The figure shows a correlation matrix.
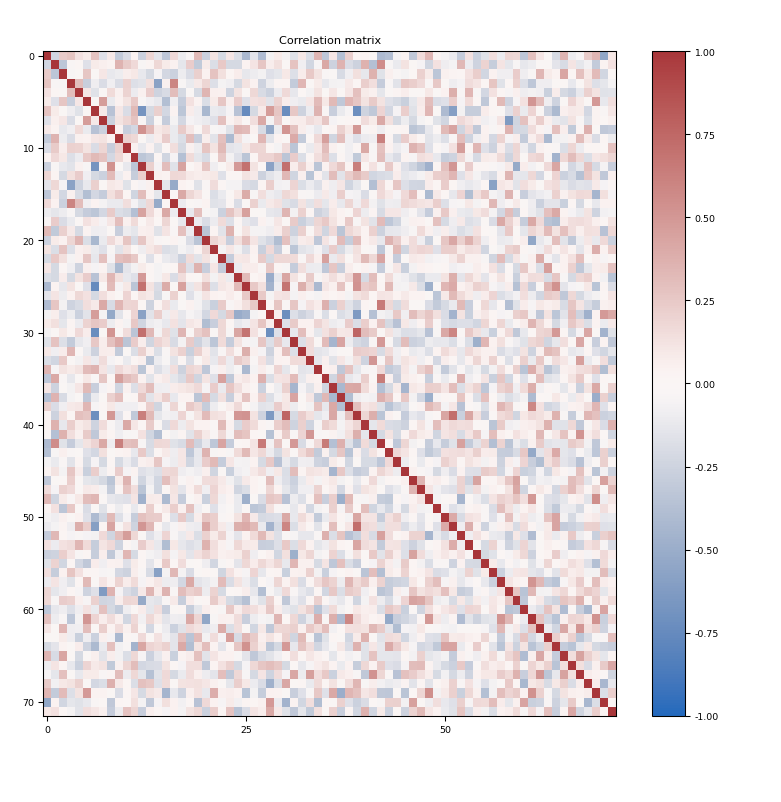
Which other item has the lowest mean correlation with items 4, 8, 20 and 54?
6
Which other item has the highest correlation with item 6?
28
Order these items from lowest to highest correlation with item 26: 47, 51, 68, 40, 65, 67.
65, 67, 68, 47, 40, 51
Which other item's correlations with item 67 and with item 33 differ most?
60
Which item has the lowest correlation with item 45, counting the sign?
36
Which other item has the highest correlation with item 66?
71
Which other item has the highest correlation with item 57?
61
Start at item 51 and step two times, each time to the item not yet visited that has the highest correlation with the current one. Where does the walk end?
30
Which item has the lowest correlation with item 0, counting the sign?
70
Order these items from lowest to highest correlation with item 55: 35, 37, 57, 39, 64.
39, 57, 64, 35, 37
